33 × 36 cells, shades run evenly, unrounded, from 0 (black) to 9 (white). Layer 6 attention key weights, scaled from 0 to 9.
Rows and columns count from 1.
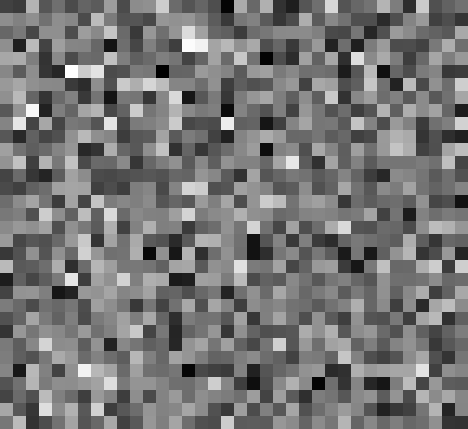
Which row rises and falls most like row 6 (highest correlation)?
16
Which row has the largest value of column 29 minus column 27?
6
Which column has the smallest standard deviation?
24
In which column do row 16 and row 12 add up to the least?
7
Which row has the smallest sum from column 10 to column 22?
29
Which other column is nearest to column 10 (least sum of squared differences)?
17
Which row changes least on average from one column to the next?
14
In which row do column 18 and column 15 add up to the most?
4
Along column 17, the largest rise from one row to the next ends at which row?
30
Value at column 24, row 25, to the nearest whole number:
3
